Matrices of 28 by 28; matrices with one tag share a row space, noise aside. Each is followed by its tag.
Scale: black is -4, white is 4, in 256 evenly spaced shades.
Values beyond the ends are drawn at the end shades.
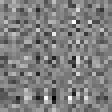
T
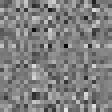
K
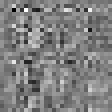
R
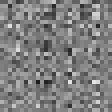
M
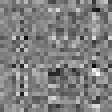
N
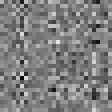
N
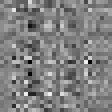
R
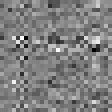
N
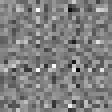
T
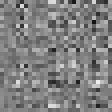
N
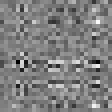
N
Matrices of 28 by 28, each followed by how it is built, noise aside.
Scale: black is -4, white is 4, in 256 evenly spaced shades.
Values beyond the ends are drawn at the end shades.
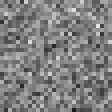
Hankel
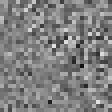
upper triangular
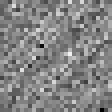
Hankel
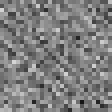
Toeplitz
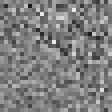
upper triangular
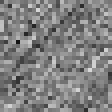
Hankel
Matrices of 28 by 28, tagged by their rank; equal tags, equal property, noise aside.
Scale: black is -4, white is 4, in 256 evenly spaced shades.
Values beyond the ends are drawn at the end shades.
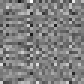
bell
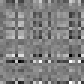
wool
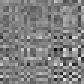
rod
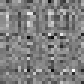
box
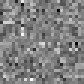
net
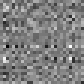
bell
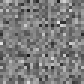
net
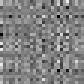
bell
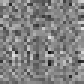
net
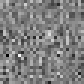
net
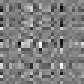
rod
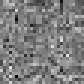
net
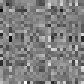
box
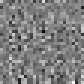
net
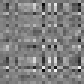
wool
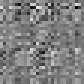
bell
